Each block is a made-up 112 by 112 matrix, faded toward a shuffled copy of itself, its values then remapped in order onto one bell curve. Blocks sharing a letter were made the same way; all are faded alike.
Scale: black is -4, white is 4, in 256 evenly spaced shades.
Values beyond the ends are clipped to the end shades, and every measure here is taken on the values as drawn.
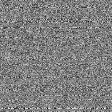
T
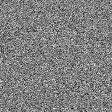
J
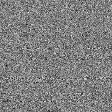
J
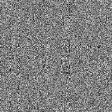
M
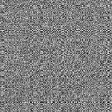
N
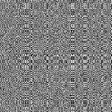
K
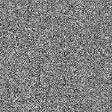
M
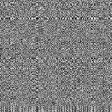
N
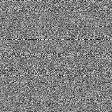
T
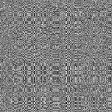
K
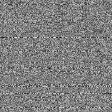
T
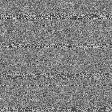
T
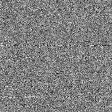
J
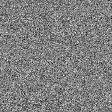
J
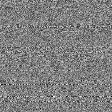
T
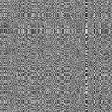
K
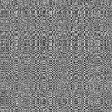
K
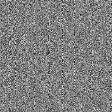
M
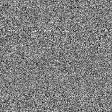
J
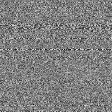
T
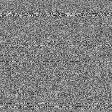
T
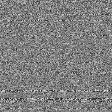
T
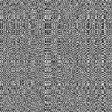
K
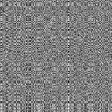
K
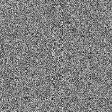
M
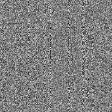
M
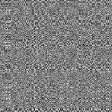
N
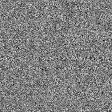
J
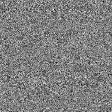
J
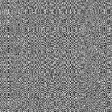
K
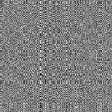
K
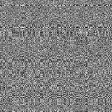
N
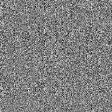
M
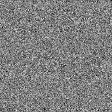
J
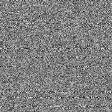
T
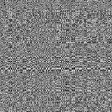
N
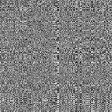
N
